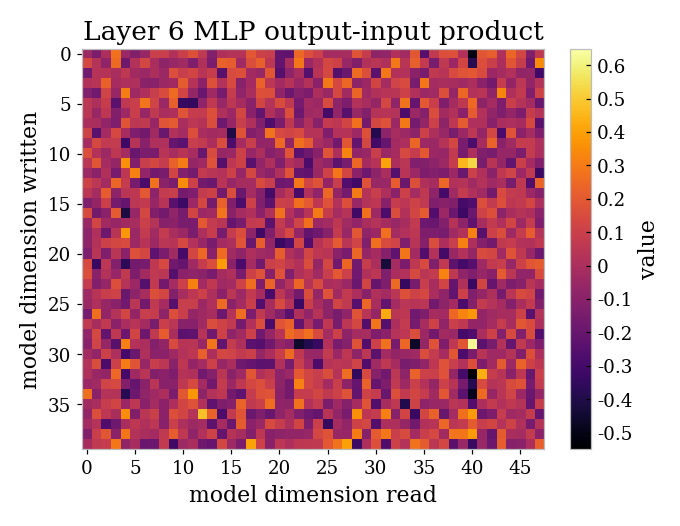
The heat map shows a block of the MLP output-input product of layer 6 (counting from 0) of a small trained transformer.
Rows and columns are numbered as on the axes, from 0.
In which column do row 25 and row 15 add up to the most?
14
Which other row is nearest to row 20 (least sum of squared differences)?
17
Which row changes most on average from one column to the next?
29
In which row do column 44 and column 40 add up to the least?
32
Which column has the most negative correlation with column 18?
46
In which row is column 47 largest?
1
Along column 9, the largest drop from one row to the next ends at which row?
39
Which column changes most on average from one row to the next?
40
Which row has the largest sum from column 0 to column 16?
36
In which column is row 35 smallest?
33
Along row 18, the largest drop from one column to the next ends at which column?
41
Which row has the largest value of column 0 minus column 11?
5
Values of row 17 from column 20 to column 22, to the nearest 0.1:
0.1 0 0.1
